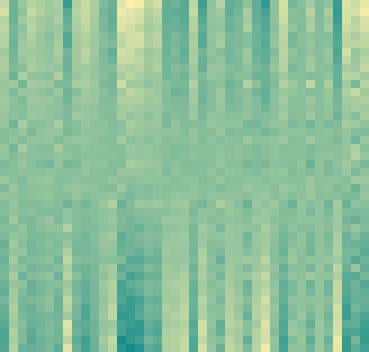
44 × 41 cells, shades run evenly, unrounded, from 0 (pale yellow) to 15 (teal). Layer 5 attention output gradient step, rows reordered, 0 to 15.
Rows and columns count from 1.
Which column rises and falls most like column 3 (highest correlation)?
7
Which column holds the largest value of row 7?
38
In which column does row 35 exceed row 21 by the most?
15
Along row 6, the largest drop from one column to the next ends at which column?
39
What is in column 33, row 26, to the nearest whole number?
9
